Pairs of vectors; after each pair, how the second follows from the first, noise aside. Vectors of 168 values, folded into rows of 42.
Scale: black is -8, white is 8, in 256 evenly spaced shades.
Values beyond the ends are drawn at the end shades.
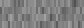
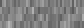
reversed, negated.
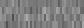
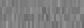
negated, shrunk.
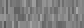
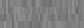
negated, shrunk.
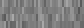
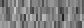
wrapped around, negated, scaled up.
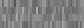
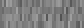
reversed, negated.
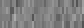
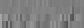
reversed, partly zeroed.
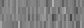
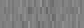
wrapped around, shrunk.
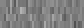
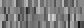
wrapped around, negated, scaled up.
